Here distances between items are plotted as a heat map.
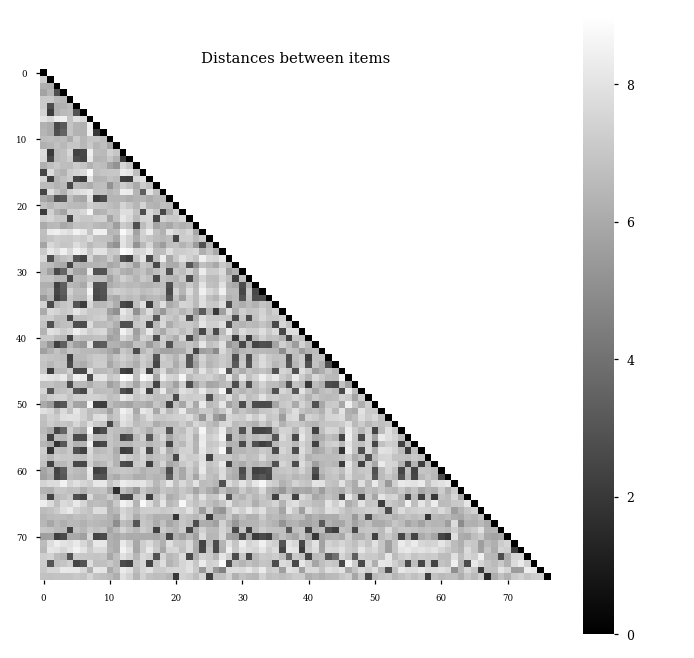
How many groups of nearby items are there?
13
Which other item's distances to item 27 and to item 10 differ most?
53
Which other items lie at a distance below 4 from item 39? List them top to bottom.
24, 26, 36, 71, 72
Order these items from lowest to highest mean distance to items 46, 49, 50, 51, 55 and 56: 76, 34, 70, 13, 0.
70, 34, 76, 13, 0
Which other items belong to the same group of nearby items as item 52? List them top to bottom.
66, 75
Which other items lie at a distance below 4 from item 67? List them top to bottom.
20, 25, 49, 58, 76
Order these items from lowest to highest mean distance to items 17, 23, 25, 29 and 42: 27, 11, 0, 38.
11, 0, 38, 27
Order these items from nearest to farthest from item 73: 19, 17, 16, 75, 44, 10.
17, 44, 10, 19, 16, 75
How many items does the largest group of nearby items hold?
16
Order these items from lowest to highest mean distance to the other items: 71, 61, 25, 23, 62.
61, 23, 25, 71, 62
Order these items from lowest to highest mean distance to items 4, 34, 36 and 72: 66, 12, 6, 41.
41, 66, 6, 12
